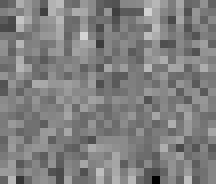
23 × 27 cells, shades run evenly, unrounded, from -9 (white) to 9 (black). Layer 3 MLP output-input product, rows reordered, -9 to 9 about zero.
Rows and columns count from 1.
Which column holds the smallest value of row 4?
20
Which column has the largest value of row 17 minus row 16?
22
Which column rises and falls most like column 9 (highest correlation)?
24
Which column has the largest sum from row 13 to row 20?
19
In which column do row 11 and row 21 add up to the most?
25
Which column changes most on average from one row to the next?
3
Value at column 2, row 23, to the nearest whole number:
-4
